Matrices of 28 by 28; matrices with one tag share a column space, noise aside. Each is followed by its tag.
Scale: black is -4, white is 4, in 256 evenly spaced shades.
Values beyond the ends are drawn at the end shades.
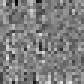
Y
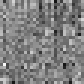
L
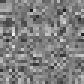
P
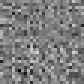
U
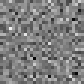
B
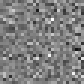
B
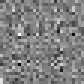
P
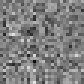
P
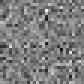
U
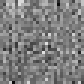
Y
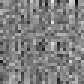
Y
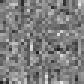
Y
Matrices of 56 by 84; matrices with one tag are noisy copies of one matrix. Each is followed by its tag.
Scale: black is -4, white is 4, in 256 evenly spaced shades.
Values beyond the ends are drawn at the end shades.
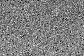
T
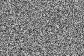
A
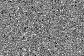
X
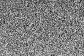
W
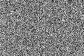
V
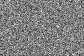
A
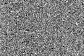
V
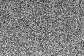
W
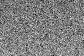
W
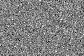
A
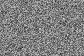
X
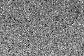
T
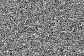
X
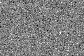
X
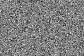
X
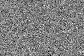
X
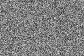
X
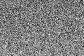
W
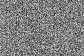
V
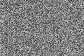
V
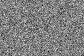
X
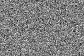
X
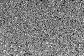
W
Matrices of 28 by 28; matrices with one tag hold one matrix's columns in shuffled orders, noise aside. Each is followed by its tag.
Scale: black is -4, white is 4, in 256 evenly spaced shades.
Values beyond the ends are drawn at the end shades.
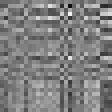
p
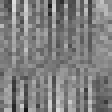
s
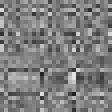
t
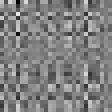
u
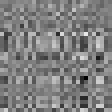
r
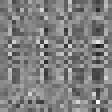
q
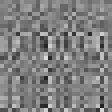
r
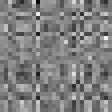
u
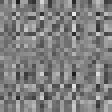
u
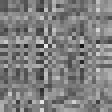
q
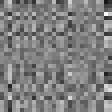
u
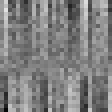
s
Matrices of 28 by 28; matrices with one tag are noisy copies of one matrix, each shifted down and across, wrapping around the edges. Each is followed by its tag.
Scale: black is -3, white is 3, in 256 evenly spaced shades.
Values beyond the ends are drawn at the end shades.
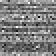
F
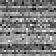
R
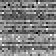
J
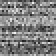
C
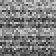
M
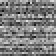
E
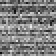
E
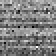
M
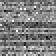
R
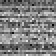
R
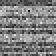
M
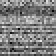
F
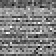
F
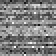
R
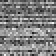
J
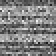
M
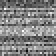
C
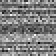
F
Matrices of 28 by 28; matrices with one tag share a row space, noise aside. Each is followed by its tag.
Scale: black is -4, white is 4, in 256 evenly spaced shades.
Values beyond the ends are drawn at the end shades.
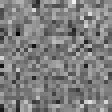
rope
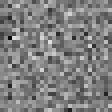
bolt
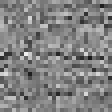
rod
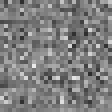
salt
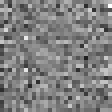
rod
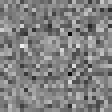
salt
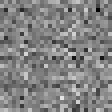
salt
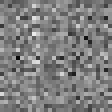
rope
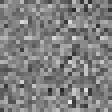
salt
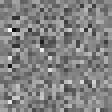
bolt
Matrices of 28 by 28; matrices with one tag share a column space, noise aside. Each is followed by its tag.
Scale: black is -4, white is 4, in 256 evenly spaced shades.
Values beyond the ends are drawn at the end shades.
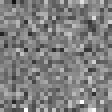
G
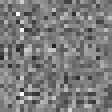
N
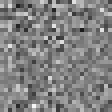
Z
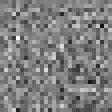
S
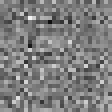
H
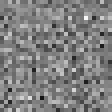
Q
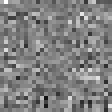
H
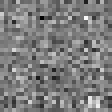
H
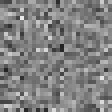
G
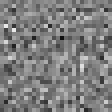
S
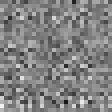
H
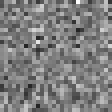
Z
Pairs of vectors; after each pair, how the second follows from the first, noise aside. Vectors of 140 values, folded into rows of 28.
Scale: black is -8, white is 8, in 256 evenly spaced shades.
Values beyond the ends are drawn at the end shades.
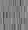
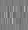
wrapped around, negated, partly zeroed.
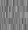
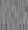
wrapped around, negated, shrunk.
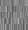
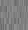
negated, shrunk.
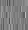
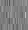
partly zeroed.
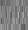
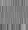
negated, partly zeroed.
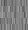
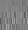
partly zeroed.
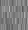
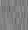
negated, shrunk.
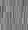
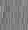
negated, shrunk.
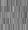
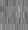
wrapped around, negated, partly zeroed.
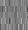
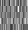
reversed, negated, scaled up.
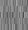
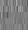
partly zeroed.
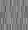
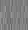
negated, shrunk.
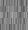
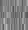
reversed, negated.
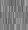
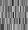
reversed, negated, scaled up.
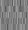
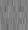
shrunk.
